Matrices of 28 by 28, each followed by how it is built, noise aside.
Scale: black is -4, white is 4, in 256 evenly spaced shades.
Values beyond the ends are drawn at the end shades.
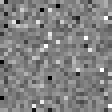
sparse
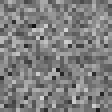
repeating columns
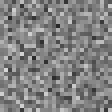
repeating rows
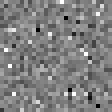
sparse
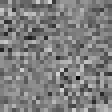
block diagonal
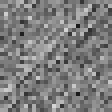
Hankel
